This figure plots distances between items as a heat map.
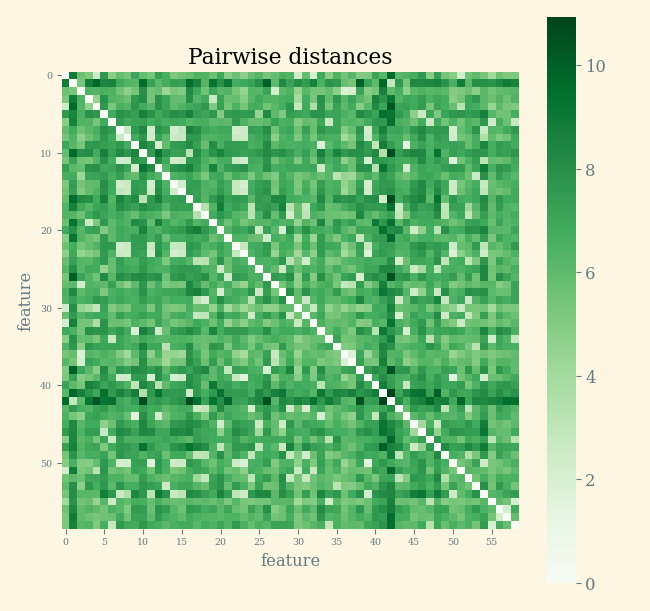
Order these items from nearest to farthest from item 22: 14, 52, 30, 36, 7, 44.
7, 14, 36, 30, 52, 44
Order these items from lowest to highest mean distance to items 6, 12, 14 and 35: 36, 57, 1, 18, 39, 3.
36, 39, 18, 57, 3, 1
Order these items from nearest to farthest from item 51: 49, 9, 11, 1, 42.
11, 49, 9, 1, 42
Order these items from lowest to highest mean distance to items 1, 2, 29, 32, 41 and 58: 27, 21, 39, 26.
27, 39, 21, 26
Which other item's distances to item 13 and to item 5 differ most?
53
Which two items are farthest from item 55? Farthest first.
42, 1
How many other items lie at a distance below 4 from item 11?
9
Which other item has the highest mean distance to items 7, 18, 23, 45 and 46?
41
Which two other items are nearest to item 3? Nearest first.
19, 30
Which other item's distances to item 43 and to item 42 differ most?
17
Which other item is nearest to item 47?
6
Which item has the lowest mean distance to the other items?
30
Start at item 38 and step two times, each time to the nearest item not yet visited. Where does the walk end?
21
